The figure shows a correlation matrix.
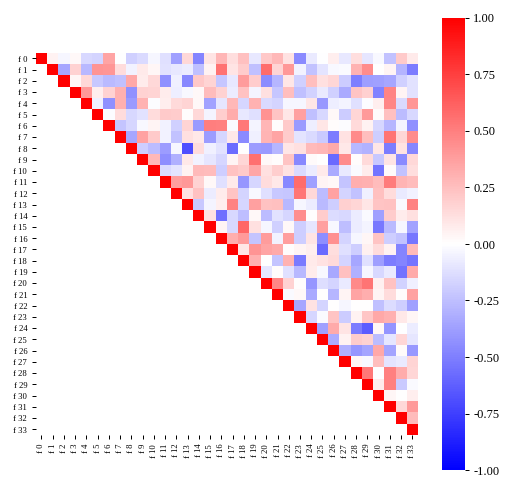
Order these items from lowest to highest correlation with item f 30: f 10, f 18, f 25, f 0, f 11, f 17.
f 10, f 18, f 25, f 0, f 17, f 11
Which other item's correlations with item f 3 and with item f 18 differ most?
f 31
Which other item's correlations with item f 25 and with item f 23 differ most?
f 12
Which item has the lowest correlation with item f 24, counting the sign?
f 29
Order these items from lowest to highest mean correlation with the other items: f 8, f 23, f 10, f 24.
f 8, f 24, f 23, f 10
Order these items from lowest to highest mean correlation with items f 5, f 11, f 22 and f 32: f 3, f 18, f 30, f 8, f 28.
f 18, f 8, f 30, f 3, f 28
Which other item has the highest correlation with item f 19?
f 9
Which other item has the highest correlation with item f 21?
f 20
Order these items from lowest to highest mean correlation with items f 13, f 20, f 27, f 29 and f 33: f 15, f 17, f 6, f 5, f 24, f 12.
f 24, f 15, f 12, f 6, f 5, f 17
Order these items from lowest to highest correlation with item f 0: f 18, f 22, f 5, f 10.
f 5, f 10, f 22, f 18
